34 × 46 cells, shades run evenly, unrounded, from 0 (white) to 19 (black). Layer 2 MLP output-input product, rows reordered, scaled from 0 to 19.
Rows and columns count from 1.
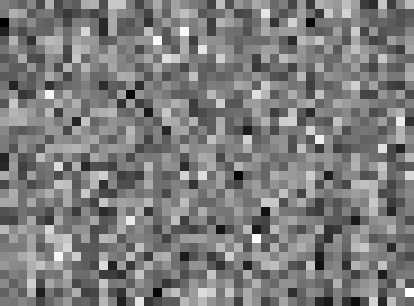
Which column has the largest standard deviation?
12
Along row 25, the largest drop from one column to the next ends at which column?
7
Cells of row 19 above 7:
39
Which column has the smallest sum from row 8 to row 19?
6
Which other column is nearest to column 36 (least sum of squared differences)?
11
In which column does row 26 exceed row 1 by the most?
25
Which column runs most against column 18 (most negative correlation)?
42
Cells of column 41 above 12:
5
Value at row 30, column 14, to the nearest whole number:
7
